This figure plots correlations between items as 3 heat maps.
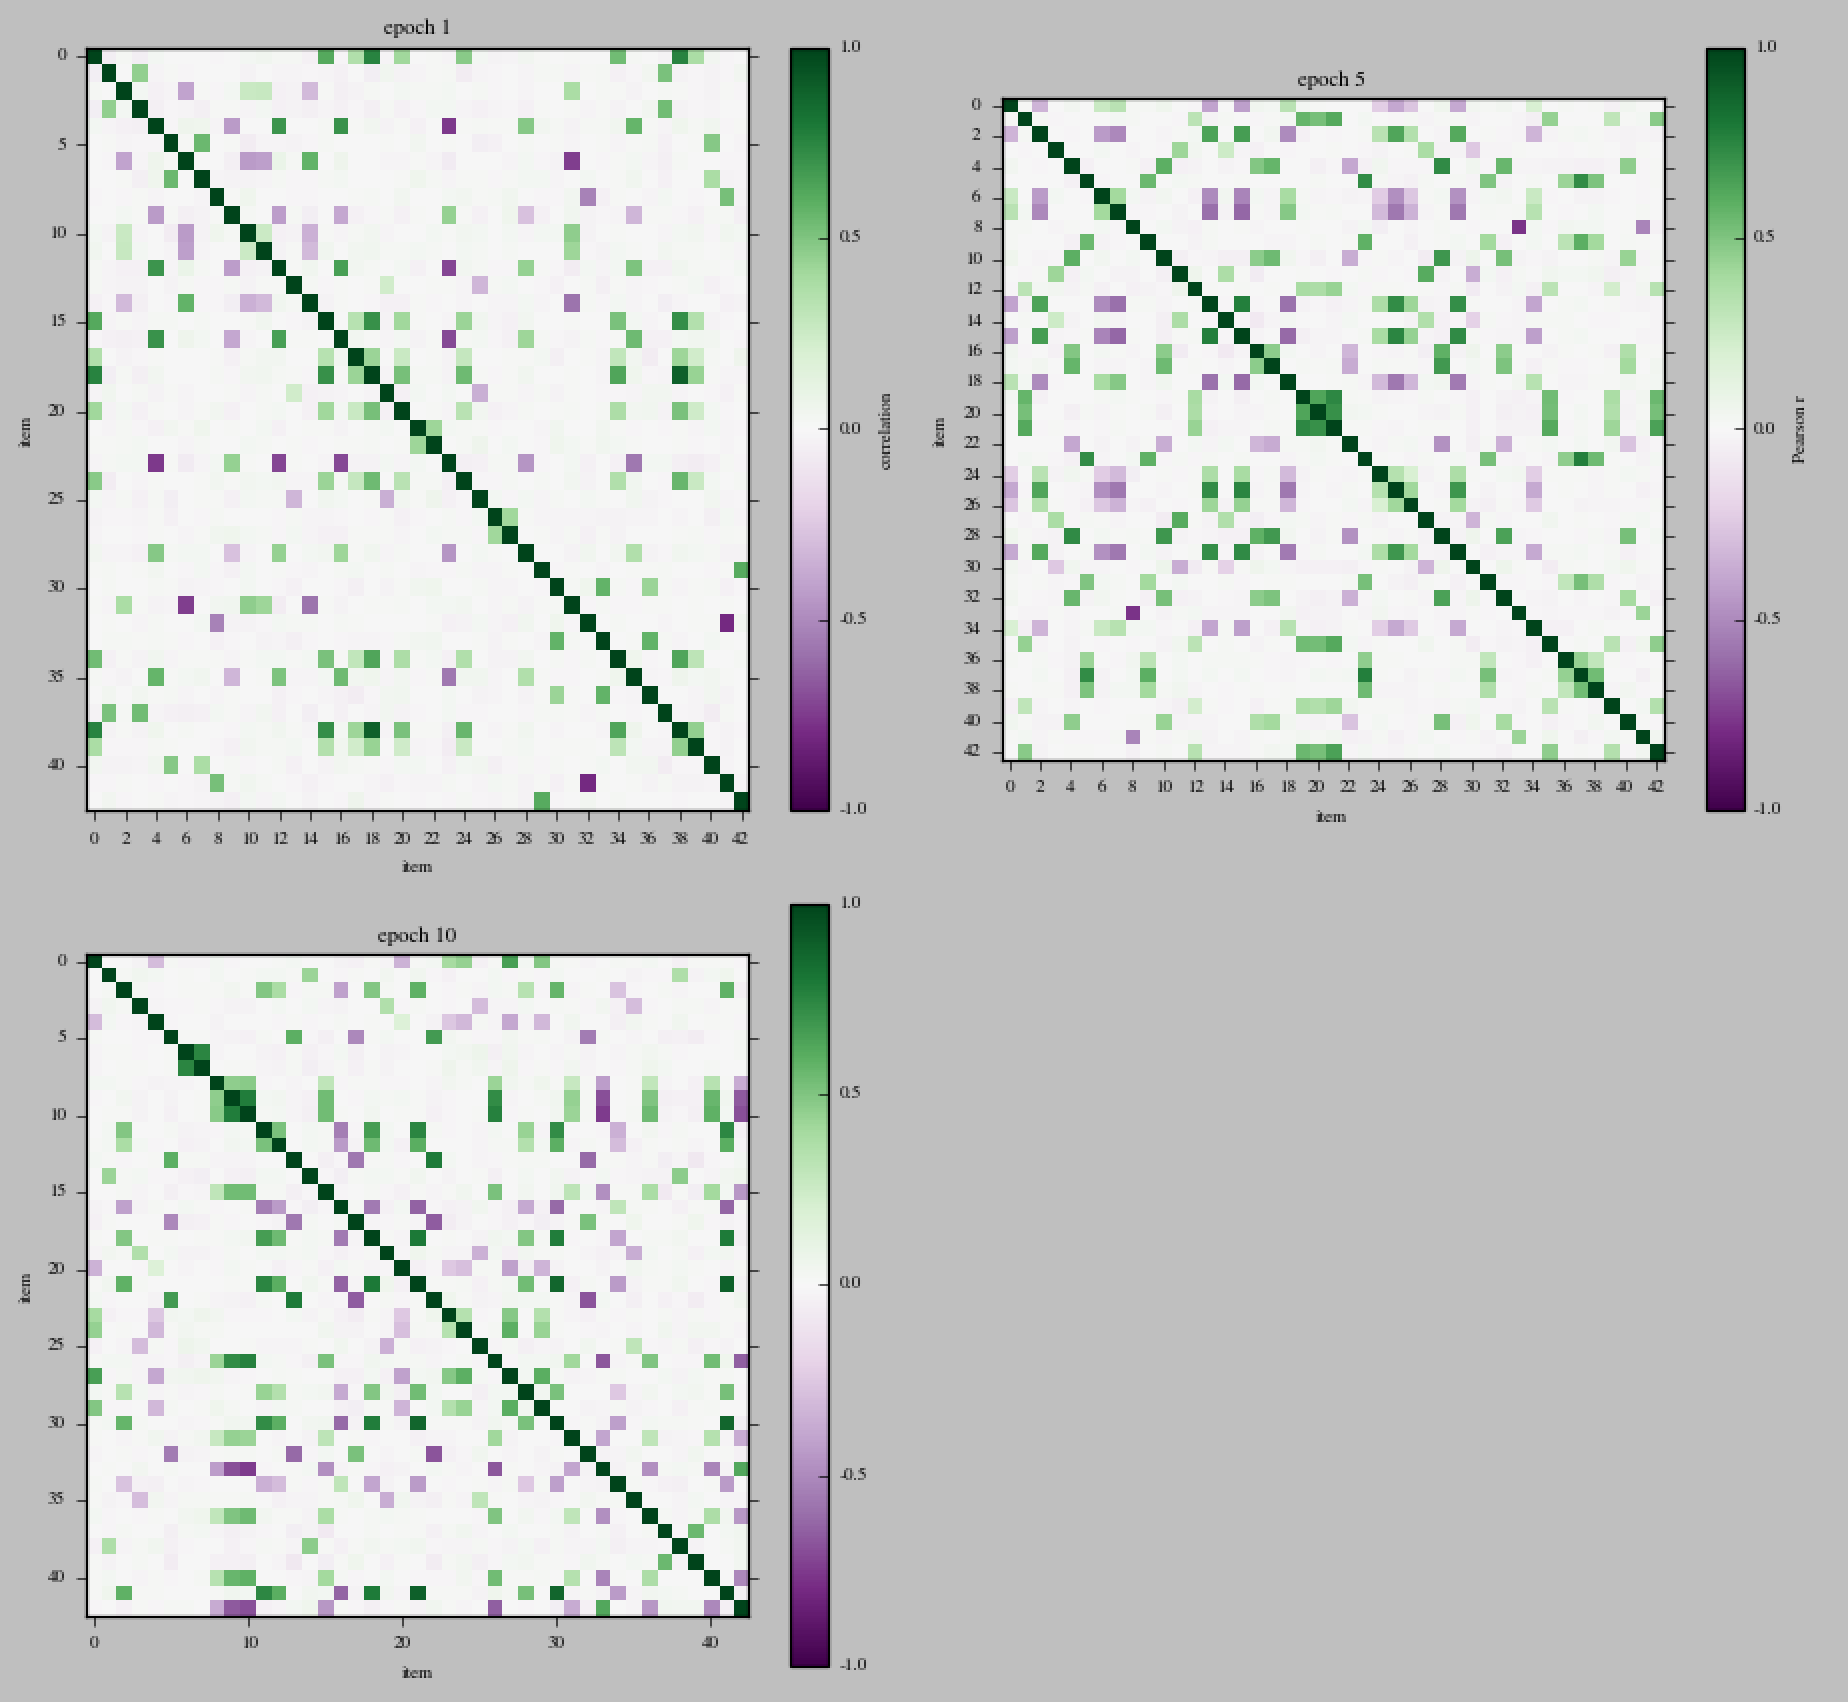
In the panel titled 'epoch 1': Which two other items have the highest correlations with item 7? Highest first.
5, 40
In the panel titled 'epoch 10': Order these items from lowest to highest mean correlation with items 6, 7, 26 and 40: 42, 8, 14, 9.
42, 14, 8, 9
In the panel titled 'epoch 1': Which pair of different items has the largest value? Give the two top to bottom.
18, 38
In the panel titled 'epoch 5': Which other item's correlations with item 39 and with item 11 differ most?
27
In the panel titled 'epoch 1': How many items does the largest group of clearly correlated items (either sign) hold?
9
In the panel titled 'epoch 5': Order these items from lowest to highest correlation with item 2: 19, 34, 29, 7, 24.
7, 34, 19, 24, 29
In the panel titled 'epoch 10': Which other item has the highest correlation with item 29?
27
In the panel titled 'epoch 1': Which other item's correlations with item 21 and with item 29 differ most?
42
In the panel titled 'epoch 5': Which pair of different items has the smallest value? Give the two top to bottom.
8, 33
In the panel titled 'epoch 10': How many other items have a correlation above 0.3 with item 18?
7
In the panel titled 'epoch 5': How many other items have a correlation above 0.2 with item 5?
6
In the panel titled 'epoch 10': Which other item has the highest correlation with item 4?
20
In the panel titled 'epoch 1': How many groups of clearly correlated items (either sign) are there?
11
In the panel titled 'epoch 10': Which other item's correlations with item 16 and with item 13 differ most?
22
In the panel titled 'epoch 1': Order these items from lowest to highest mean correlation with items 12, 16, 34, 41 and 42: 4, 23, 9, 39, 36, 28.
23, 9, 36, 39, 28, 4
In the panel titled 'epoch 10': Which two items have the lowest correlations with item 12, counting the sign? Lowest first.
16, 34
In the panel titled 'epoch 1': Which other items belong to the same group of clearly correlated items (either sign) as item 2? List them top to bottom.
6, 10, 11, 14, 31
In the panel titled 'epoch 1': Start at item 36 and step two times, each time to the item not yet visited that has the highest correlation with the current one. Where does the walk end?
30
